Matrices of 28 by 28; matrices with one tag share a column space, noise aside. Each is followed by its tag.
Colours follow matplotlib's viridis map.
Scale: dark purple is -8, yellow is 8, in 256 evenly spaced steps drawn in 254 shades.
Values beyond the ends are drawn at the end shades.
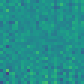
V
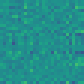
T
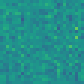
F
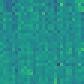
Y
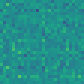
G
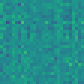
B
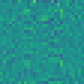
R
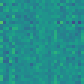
B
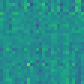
Y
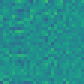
R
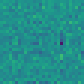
T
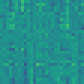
Y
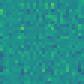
F
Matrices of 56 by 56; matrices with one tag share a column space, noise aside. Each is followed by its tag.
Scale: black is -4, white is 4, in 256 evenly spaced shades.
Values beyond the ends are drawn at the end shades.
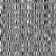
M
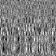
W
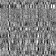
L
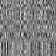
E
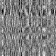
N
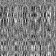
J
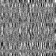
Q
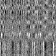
E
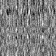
N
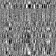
L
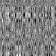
J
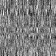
N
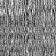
N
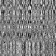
E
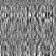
J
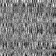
Q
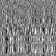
W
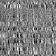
L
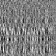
W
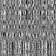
E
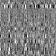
L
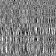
W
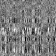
W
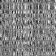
M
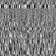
L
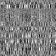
L
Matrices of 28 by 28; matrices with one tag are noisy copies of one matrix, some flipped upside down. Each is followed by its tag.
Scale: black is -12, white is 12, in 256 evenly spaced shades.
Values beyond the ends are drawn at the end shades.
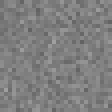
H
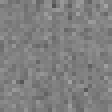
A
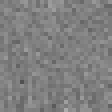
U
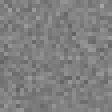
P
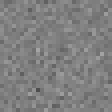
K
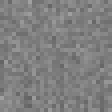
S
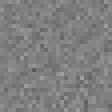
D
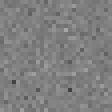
K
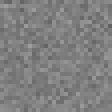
D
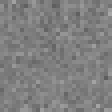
U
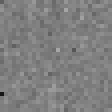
U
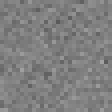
H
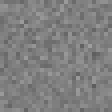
D
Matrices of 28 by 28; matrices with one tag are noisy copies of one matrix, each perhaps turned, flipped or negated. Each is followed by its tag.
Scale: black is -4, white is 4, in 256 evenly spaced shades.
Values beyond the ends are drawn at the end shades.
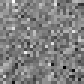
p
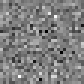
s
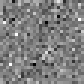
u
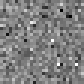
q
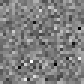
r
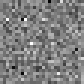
q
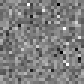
r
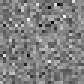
r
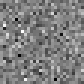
r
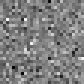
q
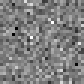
s
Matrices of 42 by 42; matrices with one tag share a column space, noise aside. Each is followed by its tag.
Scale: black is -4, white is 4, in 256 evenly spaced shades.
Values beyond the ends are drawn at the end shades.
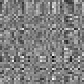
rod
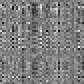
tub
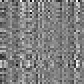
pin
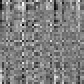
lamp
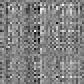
tub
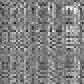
tub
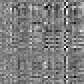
tub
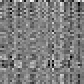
pin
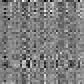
pin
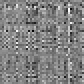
tub
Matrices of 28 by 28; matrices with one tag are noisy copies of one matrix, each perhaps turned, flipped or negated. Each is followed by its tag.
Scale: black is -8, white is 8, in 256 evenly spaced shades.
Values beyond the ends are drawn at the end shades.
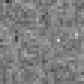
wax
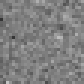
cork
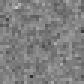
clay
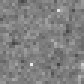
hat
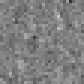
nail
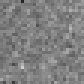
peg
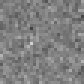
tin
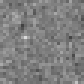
cork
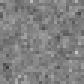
clay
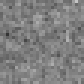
wax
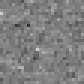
nail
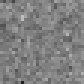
peg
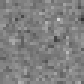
hat
